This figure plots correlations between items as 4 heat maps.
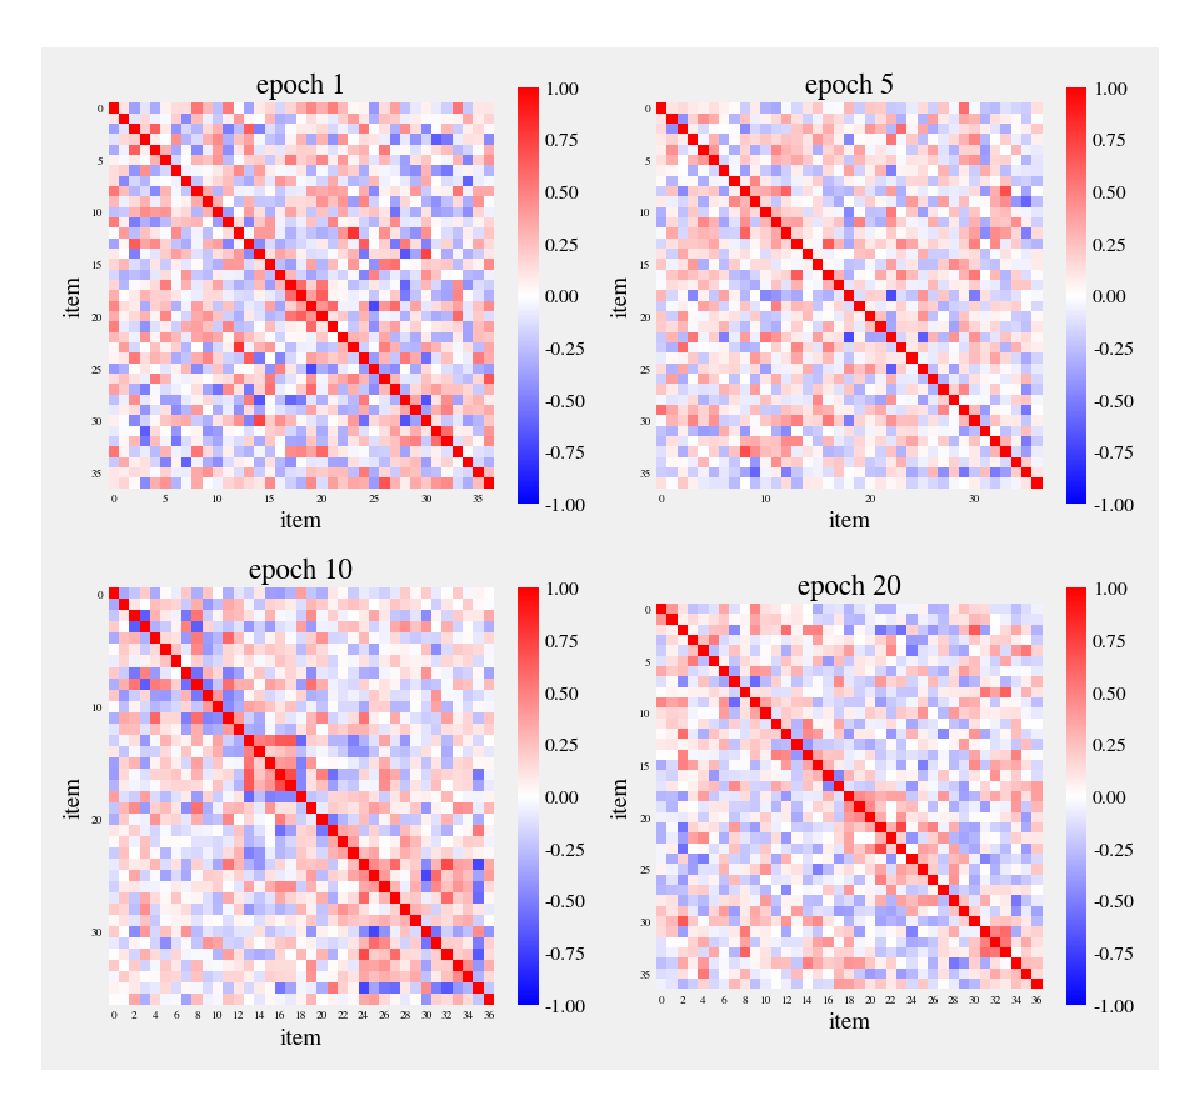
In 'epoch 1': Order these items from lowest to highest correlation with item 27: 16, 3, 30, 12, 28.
3, 28, 16, 12, 30
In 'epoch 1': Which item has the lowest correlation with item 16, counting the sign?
24
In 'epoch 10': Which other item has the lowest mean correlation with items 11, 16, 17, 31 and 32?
35
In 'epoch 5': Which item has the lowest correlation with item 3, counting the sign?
18
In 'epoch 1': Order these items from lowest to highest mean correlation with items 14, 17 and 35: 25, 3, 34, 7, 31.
34, 31, 25, 3, 7
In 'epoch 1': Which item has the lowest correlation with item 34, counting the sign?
7
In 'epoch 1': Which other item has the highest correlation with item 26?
36
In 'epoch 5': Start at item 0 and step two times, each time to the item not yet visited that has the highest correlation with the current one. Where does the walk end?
27
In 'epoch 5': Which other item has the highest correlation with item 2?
23
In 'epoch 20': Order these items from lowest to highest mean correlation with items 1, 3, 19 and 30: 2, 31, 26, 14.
26, 31, 14, 2
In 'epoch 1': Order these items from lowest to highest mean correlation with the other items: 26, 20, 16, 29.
16, 29, 20, 26
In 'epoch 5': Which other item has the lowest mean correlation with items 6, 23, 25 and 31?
22
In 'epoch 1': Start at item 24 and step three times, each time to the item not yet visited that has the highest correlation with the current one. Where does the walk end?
4
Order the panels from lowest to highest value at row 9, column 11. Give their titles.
epoch 10, epoch 5, epoch 1, epoch 20
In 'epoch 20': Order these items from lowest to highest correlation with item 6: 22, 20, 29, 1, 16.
22, 16, 20, 1, 29
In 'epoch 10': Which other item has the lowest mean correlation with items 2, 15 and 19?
3
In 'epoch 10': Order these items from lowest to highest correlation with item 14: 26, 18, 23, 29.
23, 18, 29, 26
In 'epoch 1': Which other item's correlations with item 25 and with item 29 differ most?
19
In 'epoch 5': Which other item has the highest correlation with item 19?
11
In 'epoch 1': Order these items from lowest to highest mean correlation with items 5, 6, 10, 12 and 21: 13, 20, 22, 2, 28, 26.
28, 2, 13, 20, 26, 22
